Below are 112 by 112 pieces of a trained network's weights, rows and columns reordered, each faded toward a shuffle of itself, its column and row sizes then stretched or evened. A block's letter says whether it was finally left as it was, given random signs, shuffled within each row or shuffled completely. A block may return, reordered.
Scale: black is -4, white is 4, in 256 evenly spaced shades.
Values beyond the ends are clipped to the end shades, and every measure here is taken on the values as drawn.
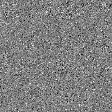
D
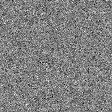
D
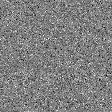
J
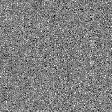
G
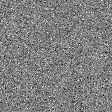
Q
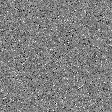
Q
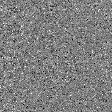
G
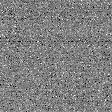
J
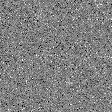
Q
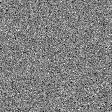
Q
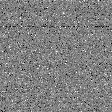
J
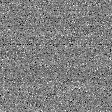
J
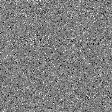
D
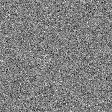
Q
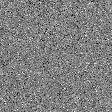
J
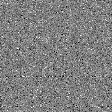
G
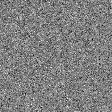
J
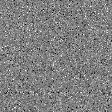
D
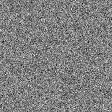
Q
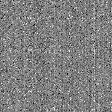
G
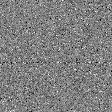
J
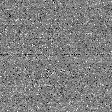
J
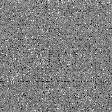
G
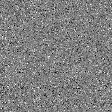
D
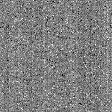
G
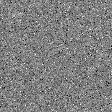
Q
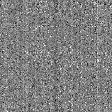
G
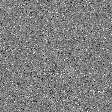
J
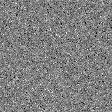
Q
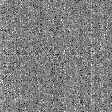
G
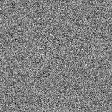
G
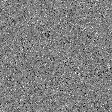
Q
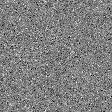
Q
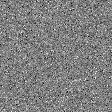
J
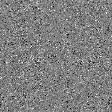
D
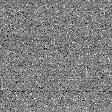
J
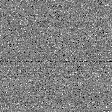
J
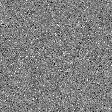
J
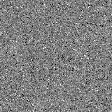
G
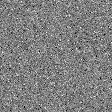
Q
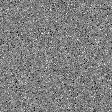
Q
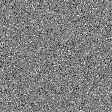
Q
